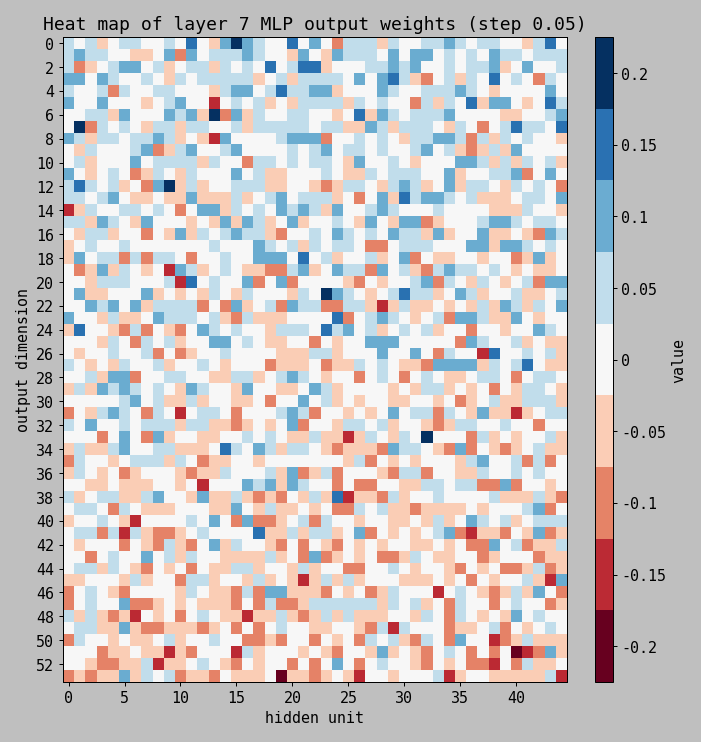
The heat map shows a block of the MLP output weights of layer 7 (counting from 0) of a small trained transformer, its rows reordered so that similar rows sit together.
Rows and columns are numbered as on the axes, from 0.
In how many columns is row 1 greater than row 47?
29
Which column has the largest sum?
1
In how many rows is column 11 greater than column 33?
23
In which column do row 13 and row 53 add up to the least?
26
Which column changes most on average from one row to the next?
24
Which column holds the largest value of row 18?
21
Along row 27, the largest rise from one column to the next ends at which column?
33
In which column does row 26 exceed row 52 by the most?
38
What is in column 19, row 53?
-0.2
